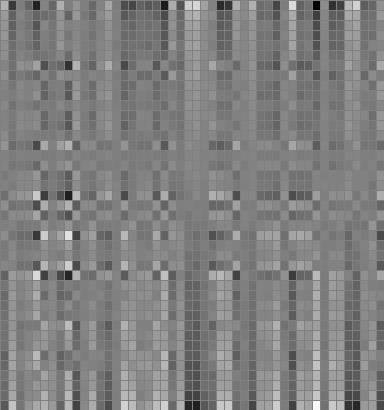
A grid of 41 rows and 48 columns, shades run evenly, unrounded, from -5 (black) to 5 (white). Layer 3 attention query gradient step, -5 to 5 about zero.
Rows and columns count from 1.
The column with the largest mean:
40
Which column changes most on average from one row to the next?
9
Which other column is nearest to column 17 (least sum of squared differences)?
23
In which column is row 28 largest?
5
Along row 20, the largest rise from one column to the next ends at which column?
10
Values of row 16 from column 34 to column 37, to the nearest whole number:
0 0 0 0
